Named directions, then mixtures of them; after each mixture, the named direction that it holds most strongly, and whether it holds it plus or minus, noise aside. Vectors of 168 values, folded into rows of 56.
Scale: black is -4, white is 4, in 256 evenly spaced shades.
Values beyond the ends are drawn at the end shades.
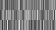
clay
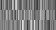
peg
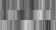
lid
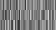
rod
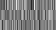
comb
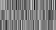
comb, minus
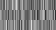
clay, minus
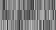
clay, minus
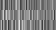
clay, plus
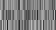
clay, minus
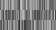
clay, minus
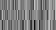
peg, minus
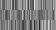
peg, minus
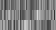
lid, plus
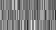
peg, plus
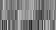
lid, minus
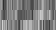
lid, plus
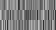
clay, minus
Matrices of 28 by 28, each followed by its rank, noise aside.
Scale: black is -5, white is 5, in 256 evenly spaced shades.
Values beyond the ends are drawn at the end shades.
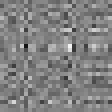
three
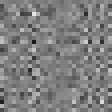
two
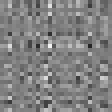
two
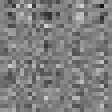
four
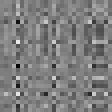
two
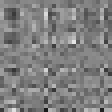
two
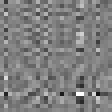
two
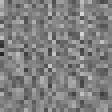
three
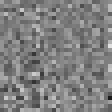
four
